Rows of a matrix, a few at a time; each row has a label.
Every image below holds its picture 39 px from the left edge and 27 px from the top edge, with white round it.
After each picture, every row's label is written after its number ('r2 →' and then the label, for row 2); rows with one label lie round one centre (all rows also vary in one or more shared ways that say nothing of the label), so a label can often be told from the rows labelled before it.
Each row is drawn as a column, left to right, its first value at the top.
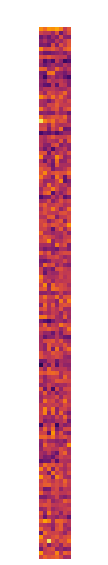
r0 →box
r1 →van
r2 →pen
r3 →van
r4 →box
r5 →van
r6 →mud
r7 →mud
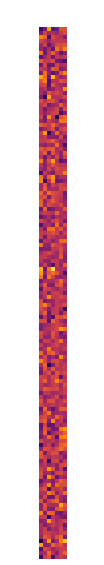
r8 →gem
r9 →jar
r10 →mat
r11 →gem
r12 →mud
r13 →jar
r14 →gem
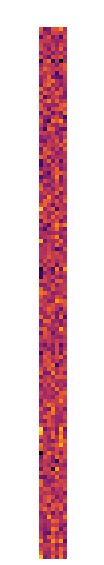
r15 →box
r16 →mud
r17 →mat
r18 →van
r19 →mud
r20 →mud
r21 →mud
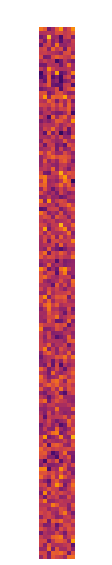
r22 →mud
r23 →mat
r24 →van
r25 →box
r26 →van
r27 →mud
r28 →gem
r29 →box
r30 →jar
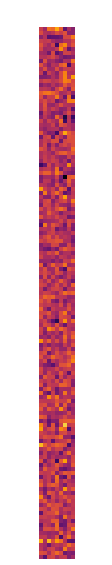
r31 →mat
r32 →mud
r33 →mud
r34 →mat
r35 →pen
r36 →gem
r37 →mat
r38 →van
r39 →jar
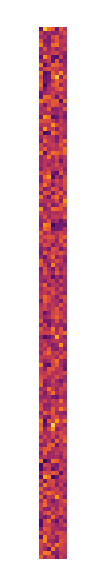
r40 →gem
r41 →van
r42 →box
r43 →mat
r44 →gem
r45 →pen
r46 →gem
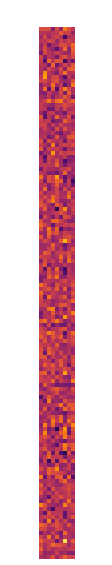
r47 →jar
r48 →jar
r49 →mat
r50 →box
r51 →jar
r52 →box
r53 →box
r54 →pen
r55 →mud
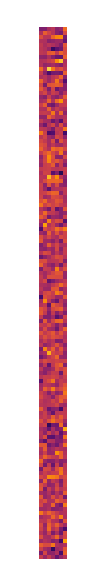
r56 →pen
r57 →mud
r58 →box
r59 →box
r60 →jar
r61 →mat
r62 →mat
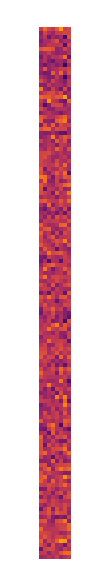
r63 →gem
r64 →van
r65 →mat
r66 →van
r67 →pen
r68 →jar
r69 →pen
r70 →jar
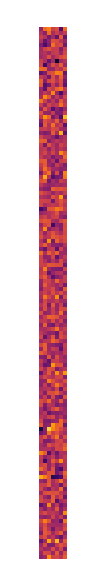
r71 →pen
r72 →van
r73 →box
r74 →mat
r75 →gem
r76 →gem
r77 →box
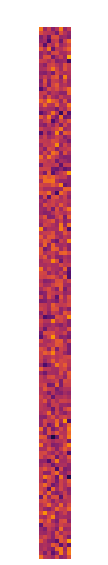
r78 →mat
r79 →pen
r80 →box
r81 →box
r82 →van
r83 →jar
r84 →gem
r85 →mud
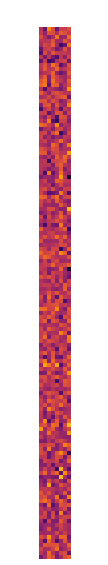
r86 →mat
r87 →mat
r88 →van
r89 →mat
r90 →van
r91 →pen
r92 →mat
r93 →box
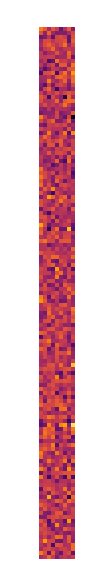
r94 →mud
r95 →jar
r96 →pen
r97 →mat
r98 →mat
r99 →pen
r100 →jar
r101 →mat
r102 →mat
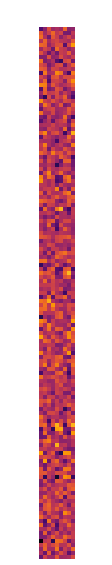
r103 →mud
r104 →mud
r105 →mud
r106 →van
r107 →mat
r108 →box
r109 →mat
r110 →pen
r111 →jar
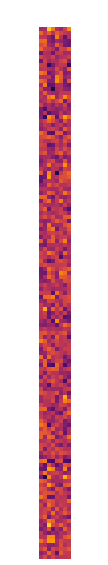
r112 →pen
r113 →mat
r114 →jar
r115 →mat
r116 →jar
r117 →gem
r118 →pen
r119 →van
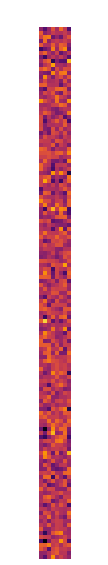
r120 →van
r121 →mud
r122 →box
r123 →box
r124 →gem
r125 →gem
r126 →van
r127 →mat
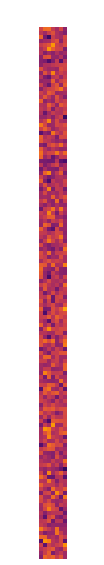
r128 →van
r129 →jar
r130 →mud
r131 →pen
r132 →gem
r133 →box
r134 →van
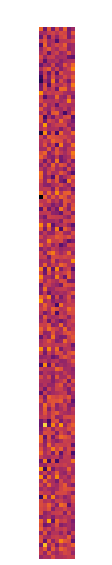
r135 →mud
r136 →van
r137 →mud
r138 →pen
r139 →mat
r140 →pen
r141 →jar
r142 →mat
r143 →box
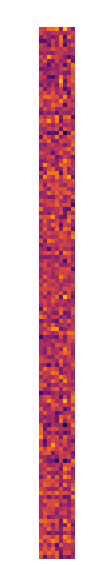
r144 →gem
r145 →van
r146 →pen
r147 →mud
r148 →jar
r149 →gem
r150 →mat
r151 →jar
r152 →pen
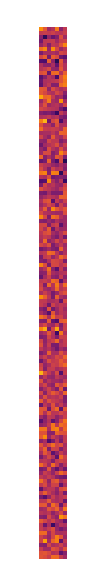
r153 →van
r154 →gem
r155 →mat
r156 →pen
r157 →van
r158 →mat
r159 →jar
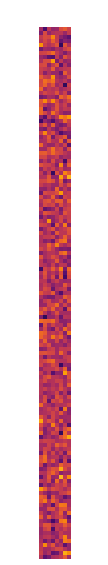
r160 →box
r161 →mud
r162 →jar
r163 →mat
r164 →mud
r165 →pen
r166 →jar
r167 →gem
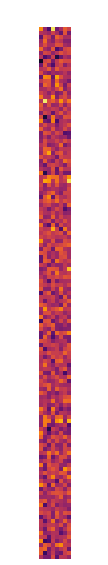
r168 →van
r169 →mat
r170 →gem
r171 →van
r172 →gem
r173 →box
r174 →mat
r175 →gem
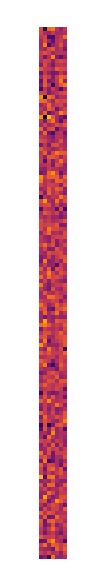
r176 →van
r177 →mud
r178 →gem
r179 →box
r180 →mud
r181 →mat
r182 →van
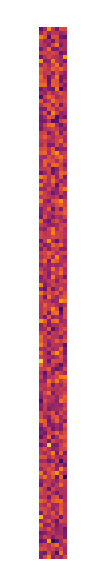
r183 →jar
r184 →pen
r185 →mat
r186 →van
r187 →box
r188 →mud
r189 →mud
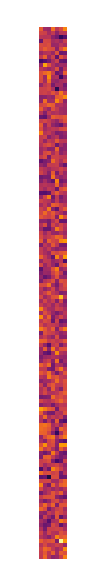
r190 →van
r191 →mud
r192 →gem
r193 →mud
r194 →mat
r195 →mat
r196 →mat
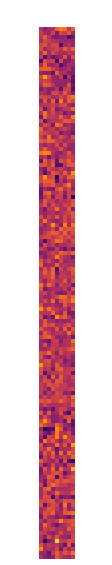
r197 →van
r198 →gem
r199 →pen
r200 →mud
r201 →mat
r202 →mat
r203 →mud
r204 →gem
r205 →mud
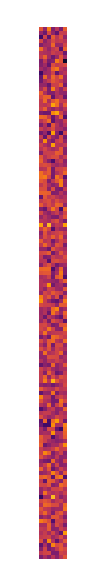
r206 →mud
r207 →gem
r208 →jar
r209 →box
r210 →box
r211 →pen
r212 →mud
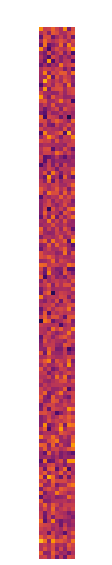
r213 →mat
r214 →jar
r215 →jar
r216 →pen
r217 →gem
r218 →mat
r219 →jar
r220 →van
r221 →pen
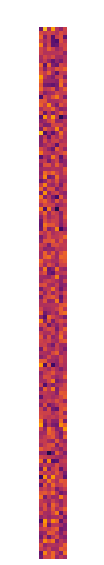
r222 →gem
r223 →jar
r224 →box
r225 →box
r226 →van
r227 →pen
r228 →mud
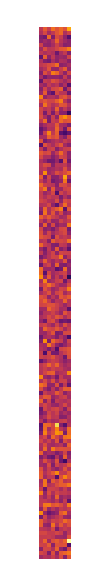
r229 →gem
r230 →mud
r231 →van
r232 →jar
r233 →van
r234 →box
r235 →gem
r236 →jar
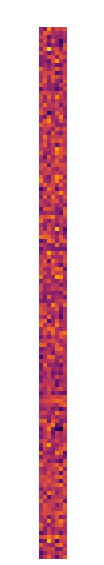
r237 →van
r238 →pen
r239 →mat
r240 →pen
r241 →van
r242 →pen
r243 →pen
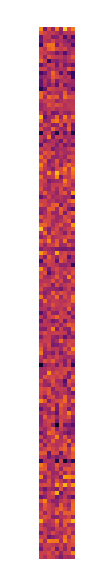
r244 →mat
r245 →mud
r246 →box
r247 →gem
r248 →gem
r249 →mud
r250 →pen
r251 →van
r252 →mud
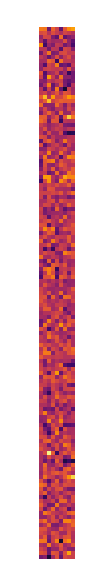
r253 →jar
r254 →van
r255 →gem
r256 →mat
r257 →box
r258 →van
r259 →mat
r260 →box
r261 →box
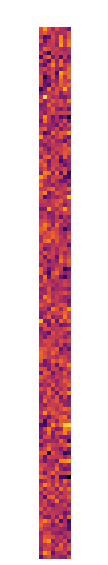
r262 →jar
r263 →van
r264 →box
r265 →mat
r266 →mud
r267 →jar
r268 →box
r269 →mat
